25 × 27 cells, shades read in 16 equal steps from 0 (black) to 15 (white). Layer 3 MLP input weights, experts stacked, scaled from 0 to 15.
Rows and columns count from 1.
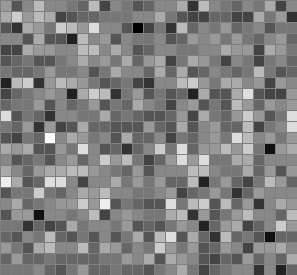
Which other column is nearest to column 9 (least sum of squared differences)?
6
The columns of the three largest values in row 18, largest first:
4, 10, 8
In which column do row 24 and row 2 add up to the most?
2
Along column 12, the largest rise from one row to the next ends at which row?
15
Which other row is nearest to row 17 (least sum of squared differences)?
23
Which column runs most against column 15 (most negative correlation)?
27
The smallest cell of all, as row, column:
3, 13
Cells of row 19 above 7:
16
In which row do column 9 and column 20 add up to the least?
22
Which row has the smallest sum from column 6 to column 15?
12
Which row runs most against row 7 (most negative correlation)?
19
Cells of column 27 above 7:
16
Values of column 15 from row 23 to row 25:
12 5 7
